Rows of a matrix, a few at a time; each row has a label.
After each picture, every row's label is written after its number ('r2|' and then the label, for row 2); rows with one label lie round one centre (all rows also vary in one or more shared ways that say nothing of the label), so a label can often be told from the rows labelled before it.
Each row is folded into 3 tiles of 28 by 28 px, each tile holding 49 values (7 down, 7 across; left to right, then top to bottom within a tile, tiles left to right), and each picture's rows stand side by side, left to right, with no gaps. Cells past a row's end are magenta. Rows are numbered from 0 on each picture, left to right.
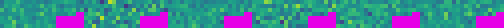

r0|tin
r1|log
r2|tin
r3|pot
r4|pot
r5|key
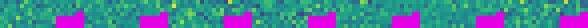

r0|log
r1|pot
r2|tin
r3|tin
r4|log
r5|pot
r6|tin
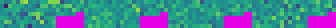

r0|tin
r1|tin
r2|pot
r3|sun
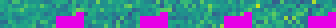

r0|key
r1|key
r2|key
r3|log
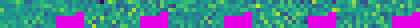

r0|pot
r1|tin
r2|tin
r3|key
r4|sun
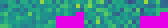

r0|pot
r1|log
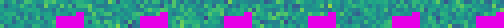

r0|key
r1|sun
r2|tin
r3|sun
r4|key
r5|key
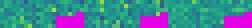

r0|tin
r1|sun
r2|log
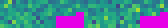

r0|pot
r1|tin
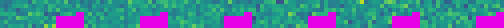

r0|key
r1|key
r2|tin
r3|key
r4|sun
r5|sun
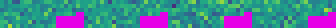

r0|key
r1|pot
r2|sun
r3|tin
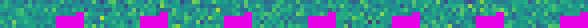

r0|tin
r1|pot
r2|sun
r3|key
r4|log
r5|pot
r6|pot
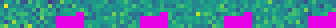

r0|pot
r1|pot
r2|tin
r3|log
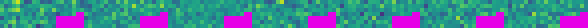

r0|log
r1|pot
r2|key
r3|tin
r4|pot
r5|key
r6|pot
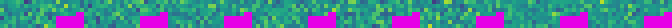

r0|pot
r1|pot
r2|tin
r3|sun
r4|log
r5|sun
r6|pot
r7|log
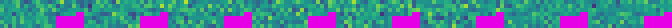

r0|log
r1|key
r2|sun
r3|key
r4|sun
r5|key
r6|tin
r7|sun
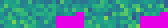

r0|tin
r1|tin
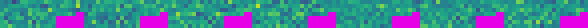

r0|sun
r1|key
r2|key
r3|pot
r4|pot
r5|sun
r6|log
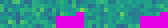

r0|key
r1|key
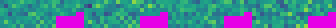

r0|tin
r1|tin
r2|log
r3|tin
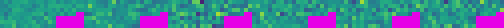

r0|tin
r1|tin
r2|pot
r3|key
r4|pot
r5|key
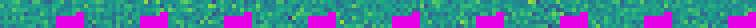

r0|log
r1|log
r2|tin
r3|sun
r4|tin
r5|log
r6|sun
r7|tin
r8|key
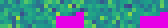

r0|pot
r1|log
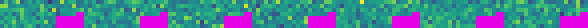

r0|log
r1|sun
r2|key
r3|log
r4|sun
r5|tin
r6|log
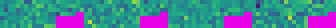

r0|key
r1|tin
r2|pot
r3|key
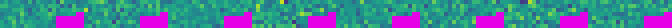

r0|tin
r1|pot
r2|pot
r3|pot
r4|sun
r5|log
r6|log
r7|pot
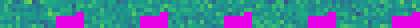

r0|pot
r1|pot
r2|sun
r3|tin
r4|key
